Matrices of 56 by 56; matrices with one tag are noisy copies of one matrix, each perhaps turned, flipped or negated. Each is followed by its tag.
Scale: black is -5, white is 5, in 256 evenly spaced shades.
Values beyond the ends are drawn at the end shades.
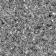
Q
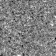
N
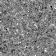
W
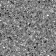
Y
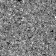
N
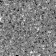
N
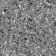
W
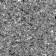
N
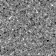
Y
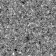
Q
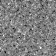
Y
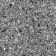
W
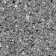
Q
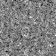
W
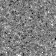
N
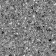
Q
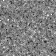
Y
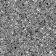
Y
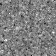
Q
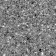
Q
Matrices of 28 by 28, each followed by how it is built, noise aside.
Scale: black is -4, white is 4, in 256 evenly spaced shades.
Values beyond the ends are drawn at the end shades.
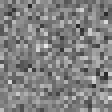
noise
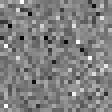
sparse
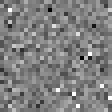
sparse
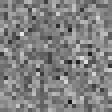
noise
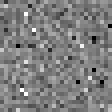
sparse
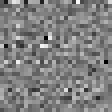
uneven rows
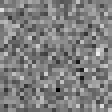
noise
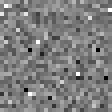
sparse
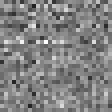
low rank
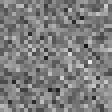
Toeplitz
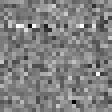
uneven rows
